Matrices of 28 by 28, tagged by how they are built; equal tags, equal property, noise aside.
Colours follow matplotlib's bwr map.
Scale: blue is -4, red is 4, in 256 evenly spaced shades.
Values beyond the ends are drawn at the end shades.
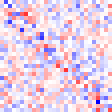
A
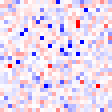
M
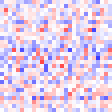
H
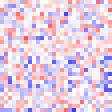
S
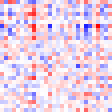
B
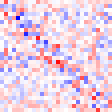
A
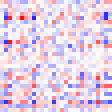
B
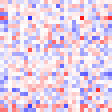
B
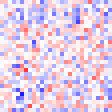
S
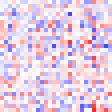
B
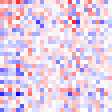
B
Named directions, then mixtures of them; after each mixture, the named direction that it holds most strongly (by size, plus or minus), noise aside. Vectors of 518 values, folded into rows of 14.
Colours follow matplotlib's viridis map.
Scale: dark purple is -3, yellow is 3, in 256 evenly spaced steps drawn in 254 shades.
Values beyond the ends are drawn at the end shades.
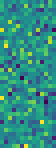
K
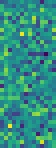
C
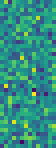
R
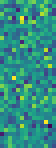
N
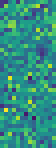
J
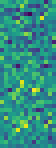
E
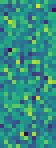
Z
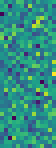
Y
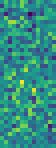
E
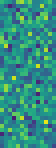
N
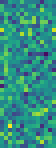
C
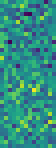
E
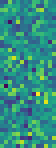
R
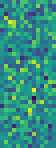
Z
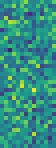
E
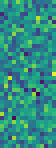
Y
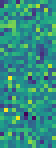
J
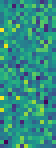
K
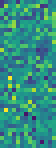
J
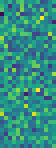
Y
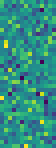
K
